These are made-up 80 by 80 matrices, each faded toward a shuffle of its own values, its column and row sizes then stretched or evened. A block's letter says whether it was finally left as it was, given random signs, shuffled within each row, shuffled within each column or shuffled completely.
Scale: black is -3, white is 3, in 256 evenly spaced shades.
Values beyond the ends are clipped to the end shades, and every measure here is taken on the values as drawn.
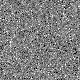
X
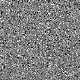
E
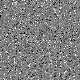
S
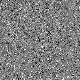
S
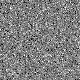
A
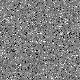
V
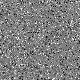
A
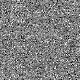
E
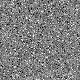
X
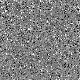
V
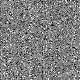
S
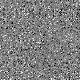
E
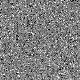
S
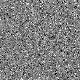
S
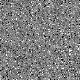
E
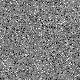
A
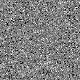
E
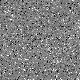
A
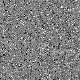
S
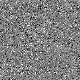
V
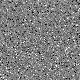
X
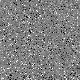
V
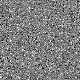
V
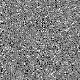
E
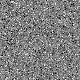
S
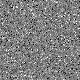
X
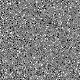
E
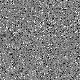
V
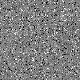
E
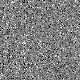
V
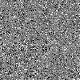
E
